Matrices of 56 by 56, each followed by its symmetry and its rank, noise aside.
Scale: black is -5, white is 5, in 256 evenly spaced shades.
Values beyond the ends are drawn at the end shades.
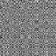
antisymmetric, rank four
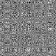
no symmetry, rank six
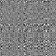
no symmetry, rank four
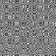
no symmetry, rank four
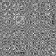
symmetric, rank six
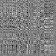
no symmetry, rank four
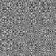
antisymmetric, rank eight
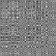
symmetric, rank four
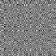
antisymmetric, rank four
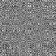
no symmetry, rank six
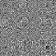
symmetric, rank eight
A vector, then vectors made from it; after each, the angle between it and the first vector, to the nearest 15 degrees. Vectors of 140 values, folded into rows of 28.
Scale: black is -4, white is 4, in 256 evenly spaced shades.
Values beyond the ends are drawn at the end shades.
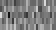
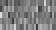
30 degrees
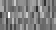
150 degrees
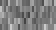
90 degrees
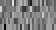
90 degrees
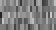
120 degrees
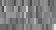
90 degrees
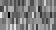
30 degrees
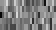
120 degrees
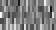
45 degrees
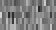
30 degrees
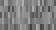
120 degrees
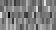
15 degrees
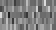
15 degrees
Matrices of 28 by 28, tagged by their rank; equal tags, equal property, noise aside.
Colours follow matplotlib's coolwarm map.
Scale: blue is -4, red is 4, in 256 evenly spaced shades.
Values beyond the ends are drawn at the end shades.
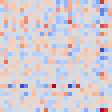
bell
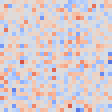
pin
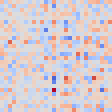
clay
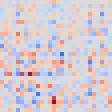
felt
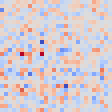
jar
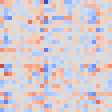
bell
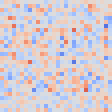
pin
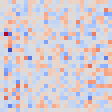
jar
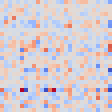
bell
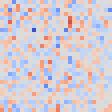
felt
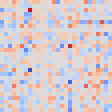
jar
